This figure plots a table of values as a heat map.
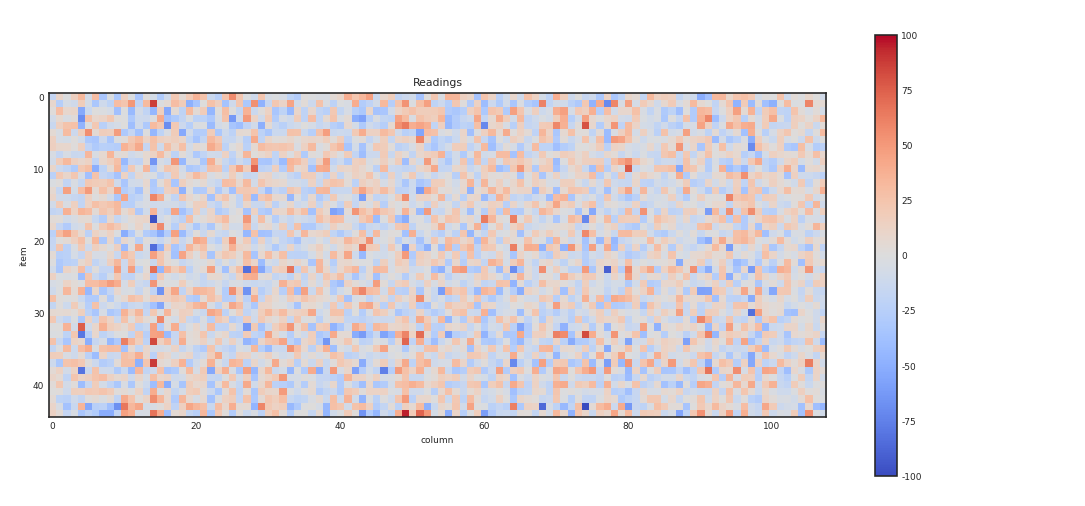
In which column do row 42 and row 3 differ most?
25
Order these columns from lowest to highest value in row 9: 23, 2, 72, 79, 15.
15, 23, 72, 2, 79
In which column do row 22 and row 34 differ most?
27
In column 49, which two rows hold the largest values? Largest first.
44, 34
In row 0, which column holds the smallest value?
90
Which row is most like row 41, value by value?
39
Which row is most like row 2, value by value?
40
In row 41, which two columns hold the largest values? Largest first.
32, 14
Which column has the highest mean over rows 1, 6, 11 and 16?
14
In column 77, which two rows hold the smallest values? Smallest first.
24, 1
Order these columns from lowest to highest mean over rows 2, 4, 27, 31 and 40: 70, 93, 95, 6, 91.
93, 6, 91, 95, 70
